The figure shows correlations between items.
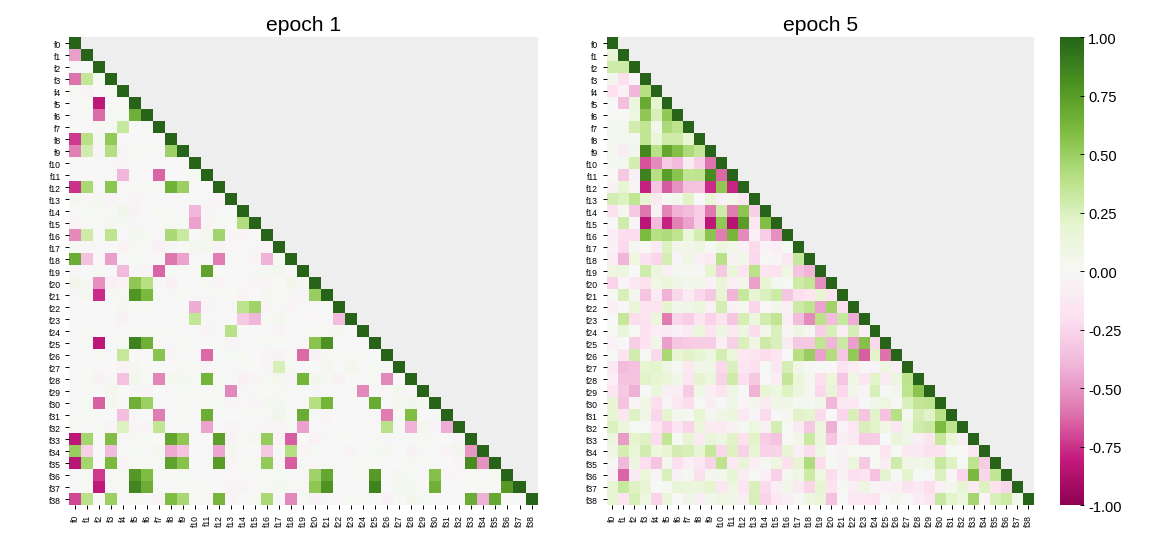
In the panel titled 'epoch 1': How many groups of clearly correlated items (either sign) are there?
6
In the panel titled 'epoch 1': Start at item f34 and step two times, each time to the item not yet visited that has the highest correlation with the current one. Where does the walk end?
f18
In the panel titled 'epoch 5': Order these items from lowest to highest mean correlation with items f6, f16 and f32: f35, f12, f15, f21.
f12, f15, f21, f35
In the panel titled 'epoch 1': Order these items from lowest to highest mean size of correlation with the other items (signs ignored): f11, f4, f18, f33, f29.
f29, f4, f11, f18, f33
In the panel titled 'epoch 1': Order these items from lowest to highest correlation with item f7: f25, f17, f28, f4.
f28, f17, f25, f4
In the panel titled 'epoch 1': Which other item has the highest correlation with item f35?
f33
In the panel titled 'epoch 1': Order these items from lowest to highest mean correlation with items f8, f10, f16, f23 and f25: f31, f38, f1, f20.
f31, f20, f1, f38
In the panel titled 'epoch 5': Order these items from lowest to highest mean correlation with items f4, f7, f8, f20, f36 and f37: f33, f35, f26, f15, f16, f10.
f15, f10, f35, f33, f26, f16
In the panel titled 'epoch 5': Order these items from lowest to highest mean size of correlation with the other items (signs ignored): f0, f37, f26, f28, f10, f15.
f0, f37, f28, f26, f10, f15
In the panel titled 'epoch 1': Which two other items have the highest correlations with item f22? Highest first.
f15, f14
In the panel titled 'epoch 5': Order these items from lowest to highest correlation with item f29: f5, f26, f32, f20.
f5, f26, f20, f32
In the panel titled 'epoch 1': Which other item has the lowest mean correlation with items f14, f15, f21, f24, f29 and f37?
f2
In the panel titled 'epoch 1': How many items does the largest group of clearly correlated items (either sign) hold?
12
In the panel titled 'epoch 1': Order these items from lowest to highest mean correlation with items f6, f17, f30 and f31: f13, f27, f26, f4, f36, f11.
f26, f4, f13, f27, f11, f36
